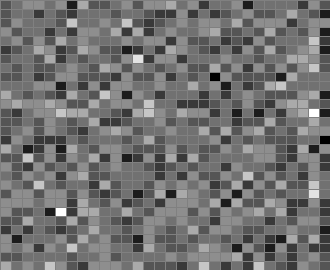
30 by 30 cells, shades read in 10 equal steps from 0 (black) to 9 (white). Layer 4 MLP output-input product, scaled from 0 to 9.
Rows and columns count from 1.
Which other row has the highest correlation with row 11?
8
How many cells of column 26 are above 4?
8
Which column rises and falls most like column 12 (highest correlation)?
30
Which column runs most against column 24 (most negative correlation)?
27
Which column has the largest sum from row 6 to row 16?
29
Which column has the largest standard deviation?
6
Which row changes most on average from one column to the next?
18
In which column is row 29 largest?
22
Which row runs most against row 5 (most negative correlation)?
17
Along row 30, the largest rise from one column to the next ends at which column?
24
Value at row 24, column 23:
5
